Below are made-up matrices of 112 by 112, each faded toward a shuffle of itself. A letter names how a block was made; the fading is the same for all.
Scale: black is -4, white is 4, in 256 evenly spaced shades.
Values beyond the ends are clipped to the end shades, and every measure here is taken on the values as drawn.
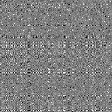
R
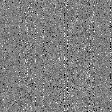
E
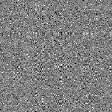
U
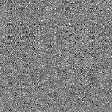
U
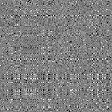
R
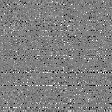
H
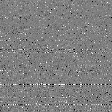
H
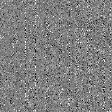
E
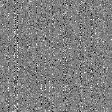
E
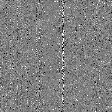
E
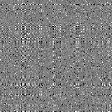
R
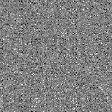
U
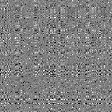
R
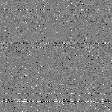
H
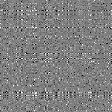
R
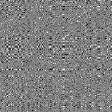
R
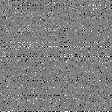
H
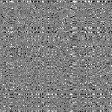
R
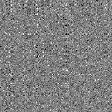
U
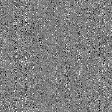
E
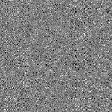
U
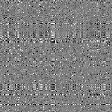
R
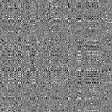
R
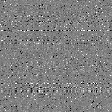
H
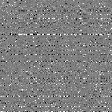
H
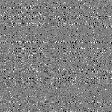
H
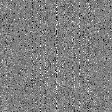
E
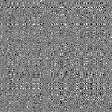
R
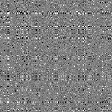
R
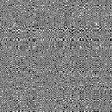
R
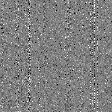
E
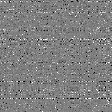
H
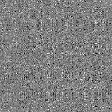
U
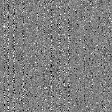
E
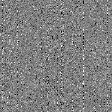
E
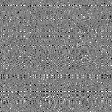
R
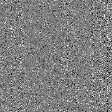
E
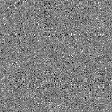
U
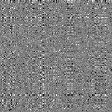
R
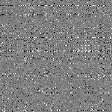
H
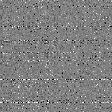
H
